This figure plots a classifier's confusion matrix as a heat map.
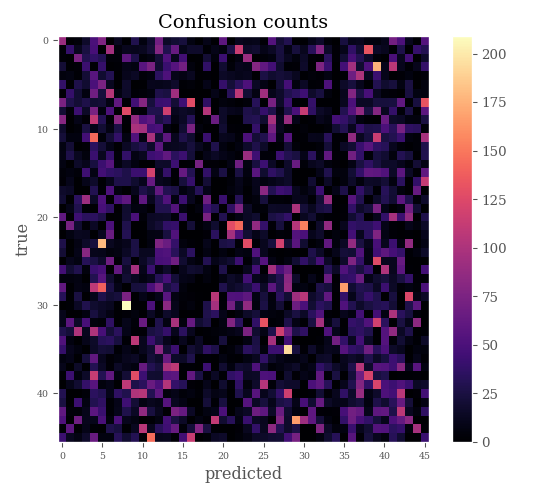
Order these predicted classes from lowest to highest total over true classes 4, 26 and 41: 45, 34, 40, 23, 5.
34, 45, 23, 5, 40
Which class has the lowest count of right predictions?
36
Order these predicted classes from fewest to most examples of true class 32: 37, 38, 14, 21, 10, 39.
37, 38, 10, 21, 14, 39
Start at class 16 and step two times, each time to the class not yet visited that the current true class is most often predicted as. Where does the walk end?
11
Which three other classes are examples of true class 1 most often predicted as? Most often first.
38, 22, 6
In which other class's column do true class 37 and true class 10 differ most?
14
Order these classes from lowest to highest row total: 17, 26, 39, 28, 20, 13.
17, 20, 13, 26, 28, 39
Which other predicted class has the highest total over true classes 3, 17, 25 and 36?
39
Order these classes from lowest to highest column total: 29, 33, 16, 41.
16, 33, 29, 41
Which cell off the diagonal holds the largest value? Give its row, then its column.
30, 8
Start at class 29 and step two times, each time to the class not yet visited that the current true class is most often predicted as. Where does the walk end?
19
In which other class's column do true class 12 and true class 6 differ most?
22
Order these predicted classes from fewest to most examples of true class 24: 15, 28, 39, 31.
28, 15, 31, 39
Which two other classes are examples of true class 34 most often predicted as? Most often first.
9, 26
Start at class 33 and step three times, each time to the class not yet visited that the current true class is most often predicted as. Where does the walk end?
35
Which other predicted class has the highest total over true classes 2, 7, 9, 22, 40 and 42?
10
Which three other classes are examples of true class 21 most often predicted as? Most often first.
30, 22, 29
